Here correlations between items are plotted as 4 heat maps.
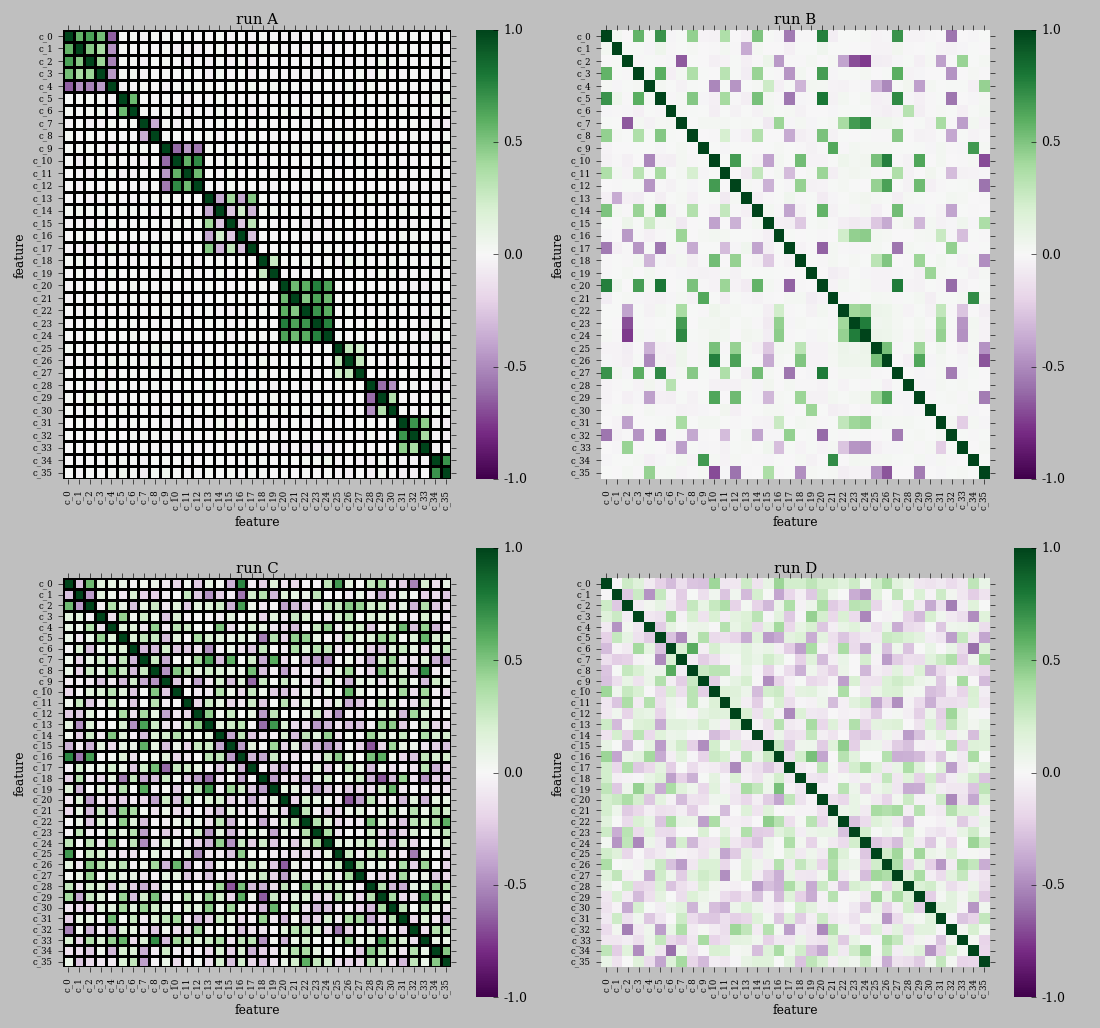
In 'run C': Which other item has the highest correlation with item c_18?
c_31
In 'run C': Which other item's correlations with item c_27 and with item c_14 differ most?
c_20
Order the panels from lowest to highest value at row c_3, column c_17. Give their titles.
run B, run D, run A, run C
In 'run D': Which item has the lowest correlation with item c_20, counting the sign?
c_32
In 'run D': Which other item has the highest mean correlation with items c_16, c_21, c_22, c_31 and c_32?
c_15
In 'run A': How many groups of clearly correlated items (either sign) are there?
11
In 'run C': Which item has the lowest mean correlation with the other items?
c_18
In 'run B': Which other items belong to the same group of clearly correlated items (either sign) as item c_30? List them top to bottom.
c_19
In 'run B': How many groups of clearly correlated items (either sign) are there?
7
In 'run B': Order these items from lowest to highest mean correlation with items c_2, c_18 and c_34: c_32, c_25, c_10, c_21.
c_32, c_25, c_10, c_21
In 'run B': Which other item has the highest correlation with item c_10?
c_26
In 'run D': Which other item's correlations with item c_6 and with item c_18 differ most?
c_8
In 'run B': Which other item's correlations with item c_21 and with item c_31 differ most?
c_34
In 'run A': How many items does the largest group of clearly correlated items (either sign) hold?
5
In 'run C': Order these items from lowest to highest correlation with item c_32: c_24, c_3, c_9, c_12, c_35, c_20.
c_24, c_3, c_9, c_20, c_35, c_12
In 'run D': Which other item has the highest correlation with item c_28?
c_17
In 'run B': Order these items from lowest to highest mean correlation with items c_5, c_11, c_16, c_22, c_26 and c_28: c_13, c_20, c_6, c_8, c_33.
c_33, c_13, c_6, c_8, c_20
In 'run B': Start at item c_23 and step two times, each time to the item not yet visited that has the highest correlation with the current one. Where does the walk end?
c_7
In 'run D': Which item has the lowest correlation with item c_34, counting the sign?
c_6
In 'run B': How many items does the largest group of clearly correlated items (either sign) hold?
10
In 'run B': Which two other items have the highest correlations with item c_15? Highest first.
c_35, c_4
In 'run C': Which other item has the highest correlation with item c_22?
c_35
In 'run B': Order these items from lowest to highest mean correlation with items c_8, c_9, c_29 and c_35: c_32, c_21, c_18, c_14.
c_32, c_18, c_14, c_21
